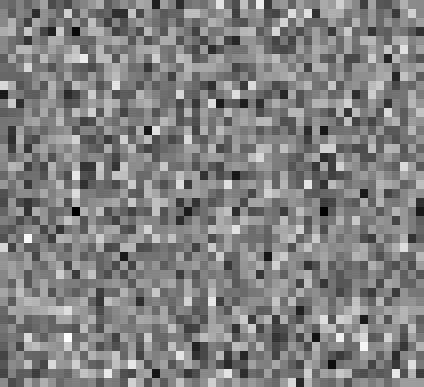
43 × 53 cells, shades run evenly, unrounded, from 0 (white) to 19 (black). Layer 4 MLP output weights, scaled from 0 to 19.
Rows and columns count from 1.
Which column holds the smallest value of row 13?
49
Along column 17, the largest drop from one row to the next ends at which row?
43
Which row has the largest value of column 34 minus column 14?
29
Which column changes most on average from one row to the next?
4
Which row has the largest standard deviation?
42
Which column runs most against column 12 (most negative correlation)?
16
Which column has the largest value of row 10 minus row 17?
27
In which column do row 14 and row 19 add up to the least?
21
